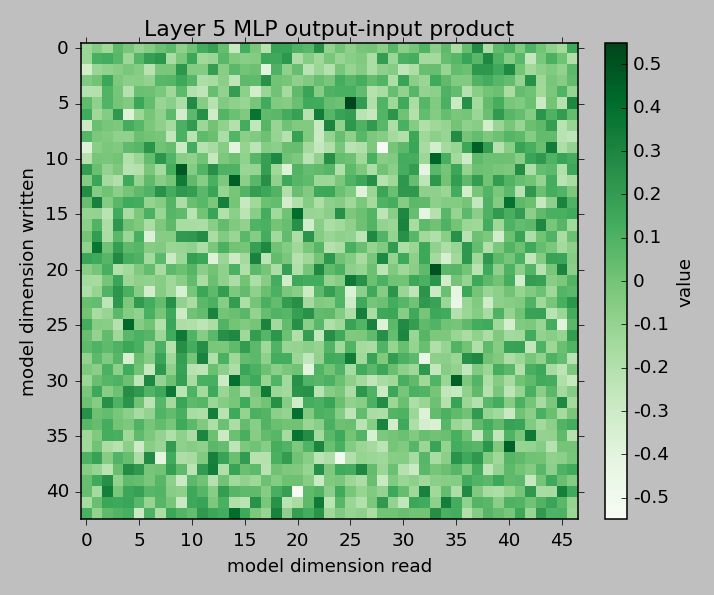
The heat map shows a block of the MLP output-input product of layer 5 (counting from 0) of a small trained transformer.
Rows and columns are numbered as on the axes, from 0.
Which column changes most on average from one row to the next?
28
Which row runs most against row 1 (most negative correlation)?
38
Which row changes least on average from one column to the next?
3
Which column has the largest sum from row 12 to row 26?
30
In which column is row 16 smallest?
21
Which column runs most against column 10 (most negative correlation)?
20
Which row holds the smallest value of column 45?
25
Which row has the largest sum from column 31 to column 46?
41
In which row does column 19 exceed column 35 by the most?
23
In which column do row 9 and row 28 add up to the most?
37
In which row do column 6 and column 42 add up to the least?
17
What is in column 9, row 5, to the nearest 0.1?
-0.2
